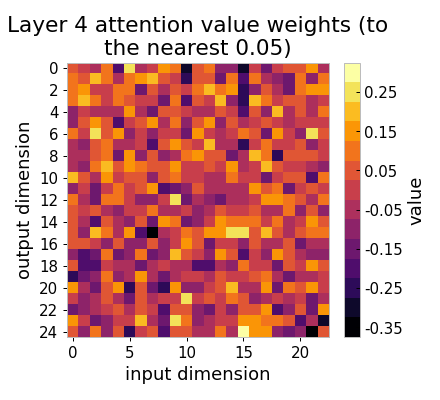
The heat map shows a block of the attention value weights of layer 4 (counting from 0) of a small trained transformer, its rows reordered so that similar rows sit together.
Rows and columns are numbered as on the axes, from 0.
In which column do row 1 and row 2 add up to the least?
15
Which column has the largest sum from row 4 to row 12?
3
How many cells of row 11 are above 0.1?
2
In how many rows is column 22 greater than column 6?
11
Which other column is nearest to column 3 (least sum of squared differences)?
20
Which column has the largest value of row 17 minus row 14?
10
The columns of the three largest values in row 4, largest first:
18, 5, 22
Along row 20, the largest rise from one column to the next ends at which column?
9
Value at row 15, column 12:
0.15
